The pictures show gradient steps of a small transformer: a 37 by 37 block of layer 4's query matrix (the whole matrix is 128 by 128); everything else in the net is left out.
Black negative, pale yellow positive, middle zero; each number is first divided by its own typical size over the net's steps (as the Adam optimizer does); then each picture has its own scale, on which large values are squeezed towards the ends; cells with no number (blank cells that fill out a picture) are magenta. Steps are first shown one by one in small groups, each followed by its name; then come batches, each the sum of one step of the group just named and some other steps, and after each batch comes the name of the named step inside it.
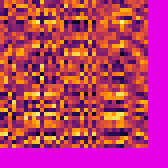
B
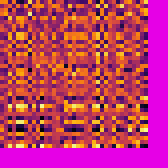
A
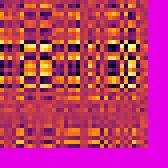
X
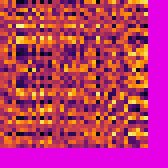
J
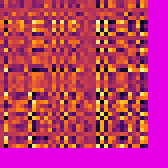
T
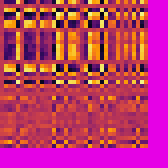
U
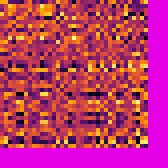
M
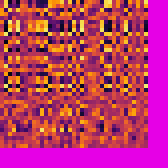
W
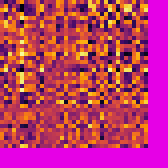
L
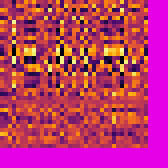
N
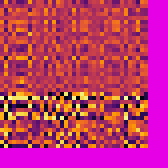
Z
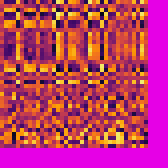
U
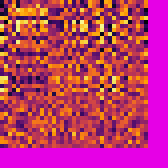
W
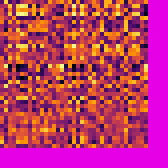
W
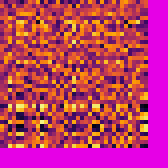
A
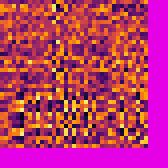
M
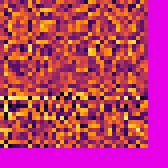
Z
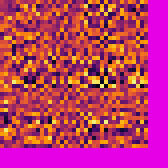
N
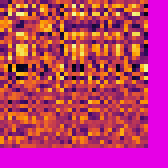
L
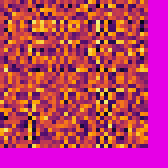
T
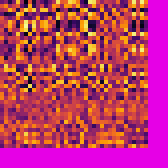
U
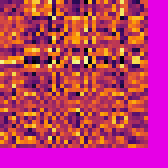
N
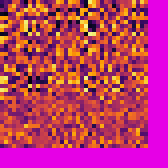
U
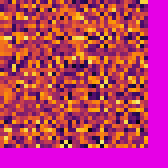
M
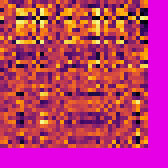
M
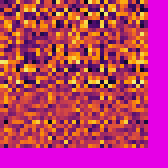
U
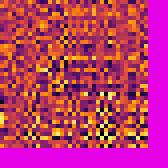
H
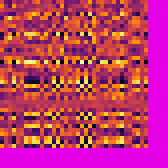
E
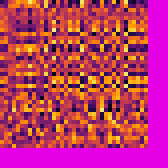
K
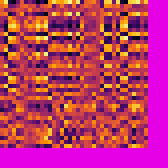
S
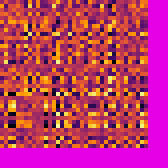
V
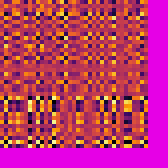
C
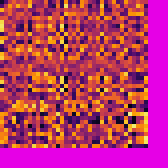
K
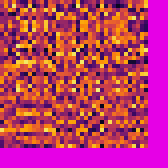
E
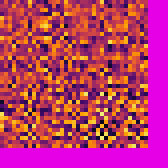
H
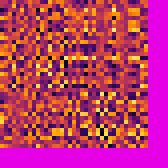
H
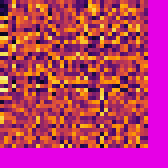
H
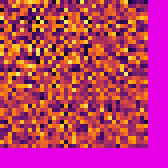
K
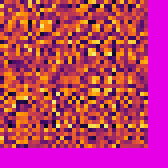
V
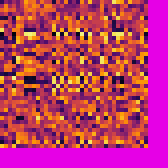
E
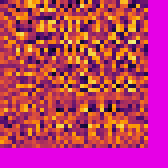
K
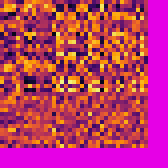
E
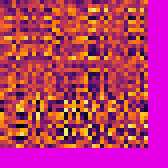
C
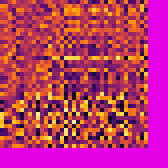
H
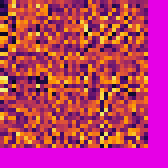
H
